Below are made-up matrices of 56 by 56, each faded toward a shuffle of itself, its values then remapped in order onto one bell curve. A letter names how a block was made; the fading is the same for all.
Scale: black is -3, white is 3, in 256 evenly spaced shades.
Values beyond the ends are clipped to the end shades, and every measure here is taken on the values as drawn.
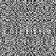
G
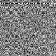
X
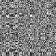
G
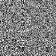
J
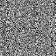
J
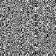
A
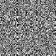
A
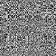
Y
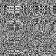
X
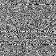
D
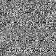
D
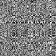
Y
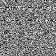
D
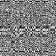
X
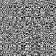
X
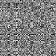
Y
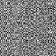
G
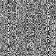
A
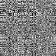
Y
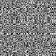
Y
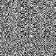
J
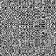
X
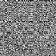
X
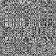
G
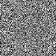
J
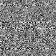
D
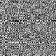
X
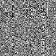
J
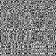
X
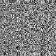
A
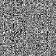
J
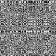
X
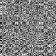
G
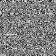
D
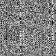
J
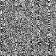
J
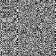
A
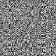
A
